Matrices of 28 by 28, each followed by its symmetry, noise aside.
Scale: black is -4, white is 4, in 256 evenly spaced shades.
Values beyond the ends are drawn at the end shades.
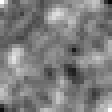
symmetric.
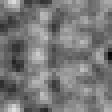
mirrored top to bottom.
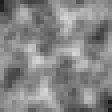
same after a half turn.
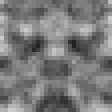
mirrored left to right.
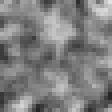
no symmetry.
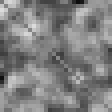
symmetric.
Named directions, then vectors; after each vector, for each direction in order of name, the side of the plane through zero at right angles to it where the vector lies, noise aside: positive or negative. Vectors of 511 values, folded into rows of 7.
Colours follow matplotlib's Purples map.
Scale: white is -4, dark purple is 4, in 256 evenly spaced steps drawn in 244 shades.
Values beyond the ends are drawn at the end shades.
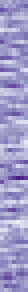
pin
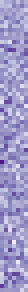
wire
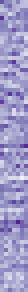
negative, negative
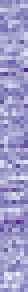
negative, negative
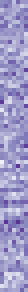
negative, negative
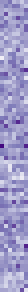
negative, negative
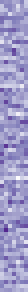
negative, positive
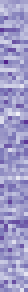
negative, positive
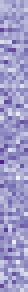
negative, positive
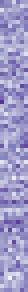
negative, negative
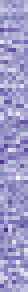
negative, positive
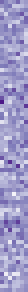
negative, negative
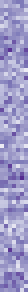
positive, positive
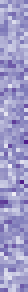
negative, negative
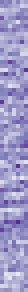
negative, negative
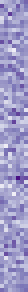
positive, negative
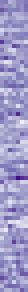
positive, negative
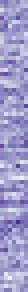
negative, negative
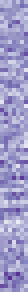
positive, positive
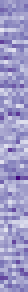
positive, negative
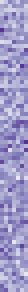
negative, positive
